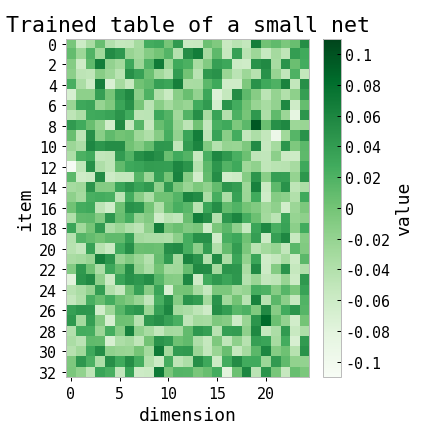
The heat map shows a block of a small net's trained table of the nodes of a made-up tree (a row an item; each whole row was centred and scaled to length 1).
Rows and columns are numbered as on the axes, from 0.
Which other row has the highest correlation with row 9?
1
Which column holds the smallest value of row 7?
23
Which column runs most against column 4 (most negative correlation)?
11
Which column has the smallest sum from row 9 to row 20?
20
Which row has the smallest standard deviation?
24
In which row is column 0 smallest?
12
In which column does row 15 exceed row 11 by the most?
13
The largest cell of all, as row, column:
8, 19
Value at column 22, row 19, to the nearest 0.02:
0.06
